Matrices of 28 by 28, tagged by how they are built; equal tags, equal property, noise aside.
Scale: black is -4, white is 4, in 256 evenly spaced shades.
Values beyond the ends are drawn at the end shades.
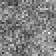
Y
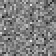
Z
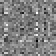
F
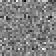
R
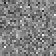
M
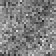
Y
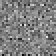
R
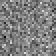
Z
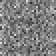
Z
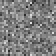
Z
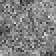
Y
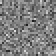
M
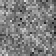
Y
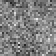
Y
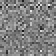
F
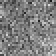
Y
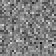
M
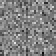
Z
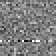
R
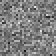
M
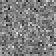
M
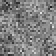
Y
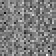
Z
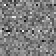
R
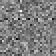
R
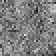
Y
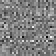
F
